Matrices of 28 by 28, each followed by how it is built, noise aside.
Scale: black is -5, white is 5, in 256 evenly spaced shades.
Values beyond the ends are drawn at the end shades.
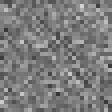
Toeplitz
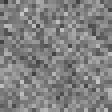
Toeplitz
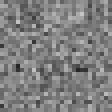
low rank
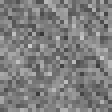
Toeplitz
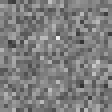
repeating rows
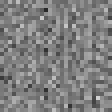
repeating rows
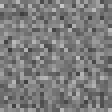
repeating columns
